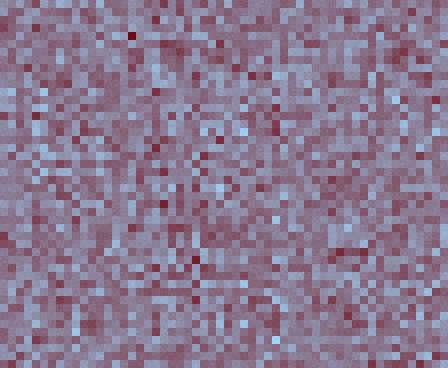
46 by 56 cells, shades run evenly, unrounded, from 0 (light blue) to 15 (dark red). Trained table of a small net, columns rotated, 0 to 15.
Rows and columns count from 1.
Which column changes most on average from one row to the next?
25
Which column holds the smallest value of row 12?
6
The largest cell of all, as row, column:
5, 17
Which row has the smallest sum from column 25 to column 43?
19
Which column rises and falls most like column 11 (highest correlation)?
35
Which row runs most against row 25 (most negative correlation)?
18
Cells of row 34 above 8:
17
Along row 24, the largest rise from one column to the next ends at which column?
23
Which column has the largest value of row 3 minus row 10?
20
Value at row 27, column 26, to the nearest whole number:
8
